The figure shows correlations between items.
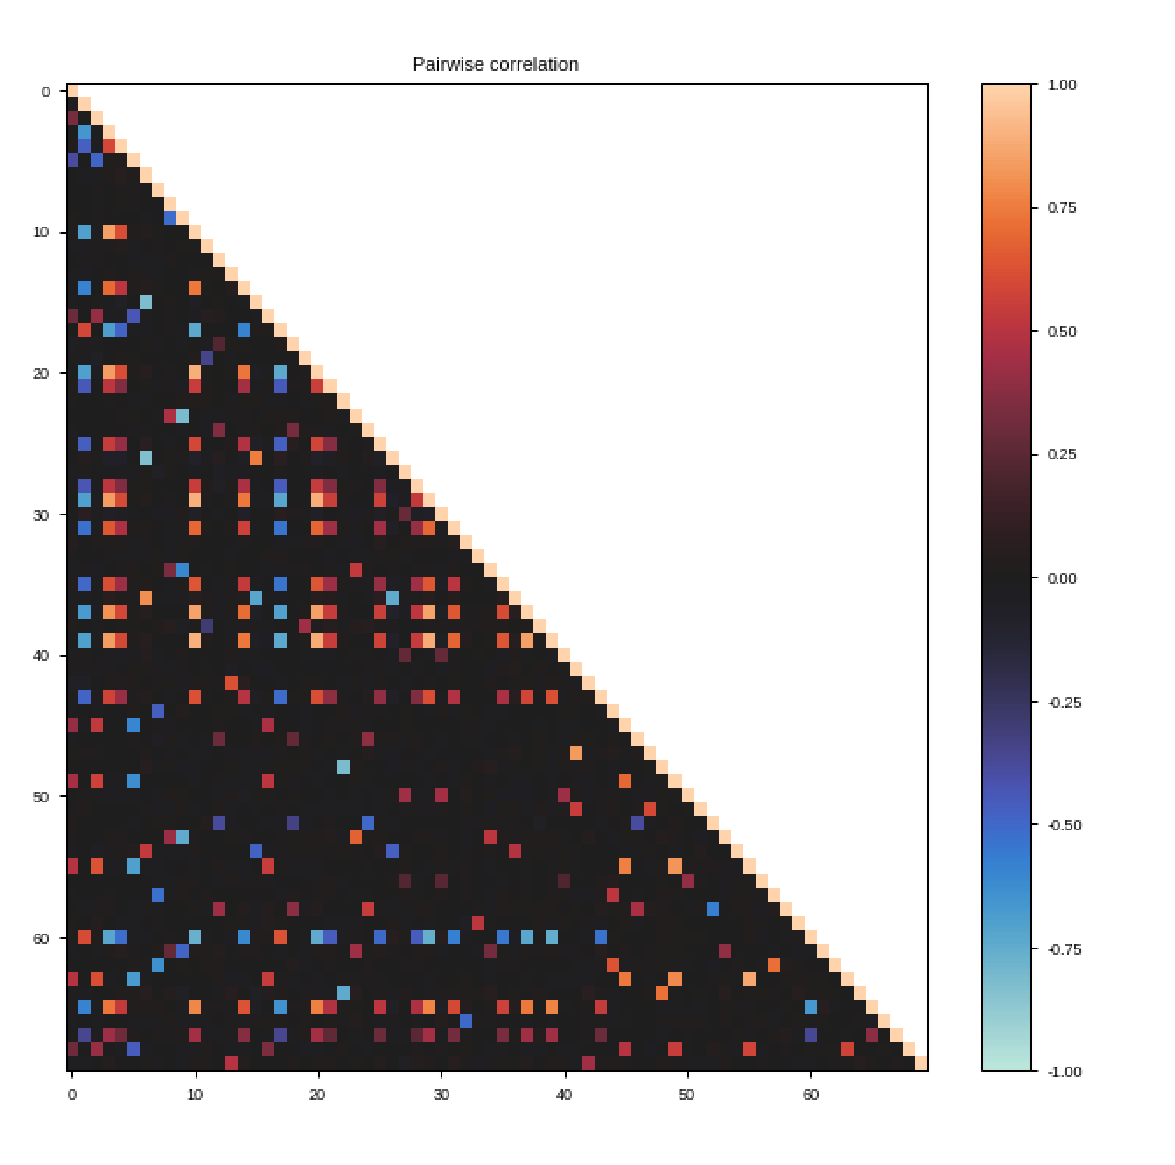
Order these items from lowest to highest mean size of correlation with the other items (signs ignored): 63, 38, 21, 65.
38, 63, 21, 65
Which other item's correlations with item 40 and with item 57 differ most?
62
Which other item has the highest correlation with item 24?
58
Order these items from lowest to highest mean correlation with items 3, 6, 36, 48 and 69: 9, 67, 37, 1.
1, 9, 67, 37
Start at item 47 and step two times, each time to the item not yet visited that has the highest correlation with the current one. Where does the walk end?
51
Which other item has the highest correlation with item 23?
53
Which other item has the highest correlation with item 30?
50
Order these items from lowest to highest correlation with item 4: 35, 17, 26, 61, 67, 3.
17, 26, 61, 67, 35, 3
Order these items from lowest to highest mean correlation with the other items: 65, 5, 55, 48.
5, 48, 55, 65
